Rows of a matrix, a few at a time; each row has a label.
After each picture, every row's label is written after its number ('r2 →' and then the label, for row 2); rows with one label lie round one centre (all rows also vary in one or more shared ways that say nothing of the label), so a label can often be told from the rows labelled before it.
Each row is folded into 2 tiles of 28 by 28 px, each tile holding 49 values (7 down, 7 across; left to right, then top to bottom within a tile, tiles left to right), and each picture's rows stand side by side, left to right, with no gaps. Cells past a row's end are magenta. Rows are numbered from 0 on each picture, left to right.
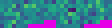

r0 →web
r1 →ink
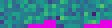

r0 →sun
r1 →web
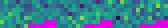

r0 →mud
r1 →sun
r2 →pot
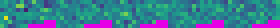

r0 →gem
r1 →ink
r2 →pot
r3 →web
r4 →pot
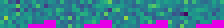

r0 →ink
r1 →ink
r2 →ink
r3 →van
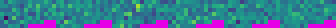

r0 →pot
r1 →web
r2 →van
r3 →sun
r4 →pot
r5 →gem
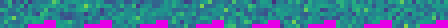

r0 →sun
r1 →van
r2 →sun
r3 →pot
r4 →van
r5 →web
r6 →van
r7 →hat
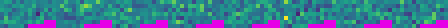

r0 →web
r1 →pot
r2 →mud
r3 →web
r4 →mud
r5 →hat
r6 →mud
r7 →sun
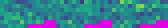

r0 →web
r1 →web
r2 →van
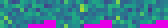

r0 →ink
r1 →van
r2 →web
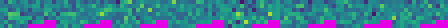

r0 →mud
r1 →sun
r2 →gem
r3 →web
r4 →pot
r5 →gem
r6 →web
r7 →sun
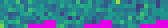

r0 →gem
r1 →van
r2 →web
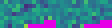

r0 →gem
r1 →mud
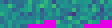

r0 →ink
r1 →van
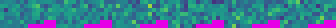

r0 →pot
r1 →hat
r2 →pot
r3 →sun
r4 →sun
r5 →gem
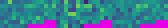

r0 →pot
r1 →sun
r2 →pot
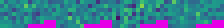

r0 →van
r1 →gem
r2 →mud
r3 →web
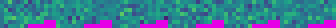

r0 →sun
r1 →van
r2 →mud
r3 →gem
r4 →mud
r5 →pot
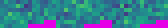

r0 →gem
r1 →gem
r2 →sun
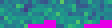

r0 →gem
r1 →web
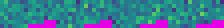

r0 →web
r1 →hat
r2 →sun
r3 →mud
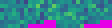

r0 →pot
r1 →mud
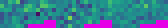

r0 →web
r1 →pot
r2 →web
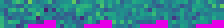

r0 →mud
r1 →pot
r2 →mud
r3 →pot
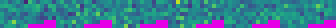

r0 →web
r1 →sun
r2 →mud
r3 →hat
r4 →pot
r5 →ink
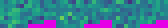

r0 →mud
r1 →hat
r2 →hat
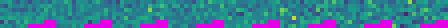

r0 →sun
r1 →hat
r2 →sun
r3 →pot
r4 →hat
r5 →ink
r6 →web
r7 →gem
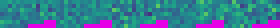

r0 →mud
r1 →sun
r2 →van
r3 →pot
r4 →hat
